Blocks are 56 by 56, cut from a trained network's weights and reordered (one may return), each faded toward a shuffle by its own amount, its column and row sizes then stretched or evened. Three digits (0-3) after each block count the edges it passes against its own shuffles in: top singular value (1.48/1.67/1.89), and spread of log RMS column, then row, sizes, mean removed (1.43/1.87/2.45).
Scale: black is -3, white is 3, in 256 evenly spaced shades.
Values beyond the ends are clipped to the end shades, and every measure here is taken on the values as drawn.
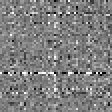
2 1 3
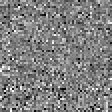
0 1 2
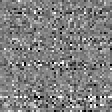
1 2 3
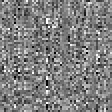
3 3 0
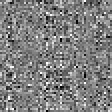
2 3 1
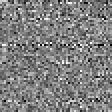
2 1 2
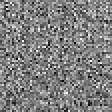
1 1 0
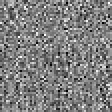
1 2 0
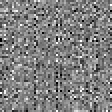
2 3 1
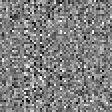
2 2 0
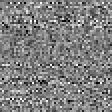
2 0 3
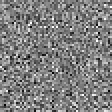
3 1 1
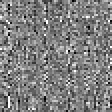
3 3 0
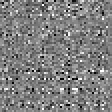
2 2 3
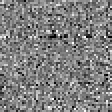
0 1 2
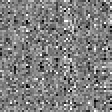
1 3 1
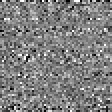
0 0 3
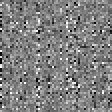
1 3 1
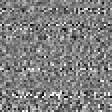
2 0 3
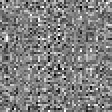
2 3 1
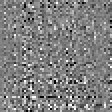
1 3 2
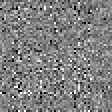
0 3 2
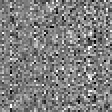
1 3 0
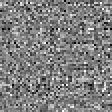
1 0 2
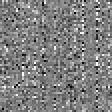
0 3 0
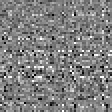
2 2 3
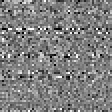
2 1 3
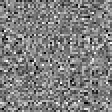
2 0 2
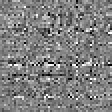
2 2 3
